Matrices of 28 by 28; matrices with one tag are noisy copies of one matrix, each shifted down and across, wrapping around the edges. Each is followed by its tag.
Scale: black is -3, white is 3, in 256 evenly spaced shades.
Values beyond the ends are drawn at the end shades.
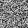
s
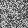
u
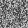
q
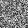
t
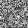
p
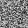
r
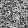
u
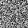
s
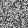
q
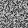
s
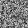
t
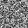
t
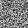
s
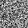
s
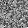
t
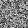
p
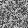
t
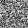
q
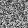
q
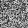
s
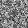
p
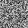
s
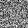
s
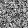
p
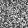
r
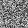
r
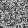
t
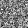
p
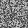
q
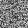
s
